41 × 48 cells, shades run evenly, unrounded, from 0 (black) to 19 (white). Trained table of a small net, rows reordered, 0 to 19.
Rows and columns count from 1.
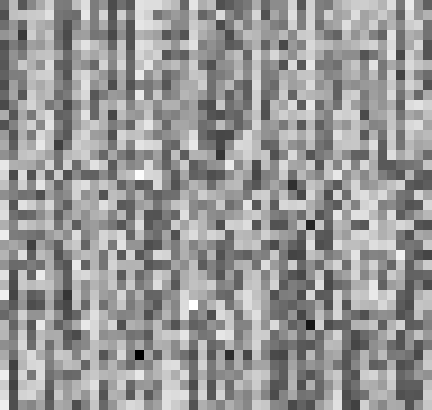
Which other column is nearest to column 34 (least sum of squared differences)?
32
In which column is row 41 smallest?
40
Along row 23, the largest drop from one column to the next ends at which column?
35
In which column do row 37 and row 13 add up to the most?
4
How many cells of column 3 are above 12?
25
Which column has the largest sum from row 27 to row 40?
11
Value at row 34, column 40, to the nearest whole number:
6
